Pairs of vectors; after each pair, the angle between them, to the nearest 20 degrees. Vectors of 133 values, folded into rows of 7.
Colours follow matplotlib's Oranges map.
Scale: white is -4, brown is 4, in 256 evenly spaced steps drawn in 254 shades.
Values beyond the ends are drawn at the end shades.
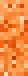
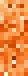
20 degrees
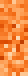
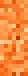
160 degrees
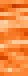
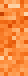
120 degrees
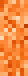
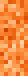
140 degrees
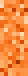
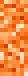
100 degrees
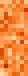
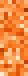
40 degrees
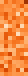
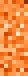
20 degrees
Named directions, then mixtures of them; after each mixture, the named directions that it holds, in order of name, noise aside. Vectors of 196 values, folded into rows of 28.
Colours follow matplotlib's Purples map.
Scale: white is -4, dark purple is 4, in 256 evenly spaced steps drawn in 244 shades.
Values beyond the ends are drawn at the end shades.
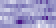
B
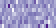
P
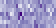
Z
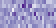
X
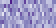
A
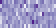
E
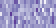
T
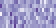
T.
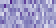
A.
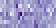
Z.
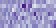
X.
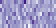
E, X.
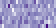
P.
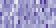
P, T.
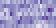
A, B, Z.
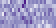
A, B, X.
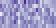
A, T, X.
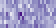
Z.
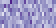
A.
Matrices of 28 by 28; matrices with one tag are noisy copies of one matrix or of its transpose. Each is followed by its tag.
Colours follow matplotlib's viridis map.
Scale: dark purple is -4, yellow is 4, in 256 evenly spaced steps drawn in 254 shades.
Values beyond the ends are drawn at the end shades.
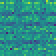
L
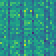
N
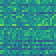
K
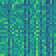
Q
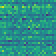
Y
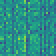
K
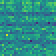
L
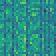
K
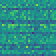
N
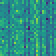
Q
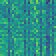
Q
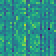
K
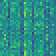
N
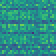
N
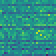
K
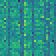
N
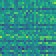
Q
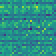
Y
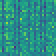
Y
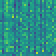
Y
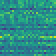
Q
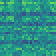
L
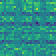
L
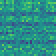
L
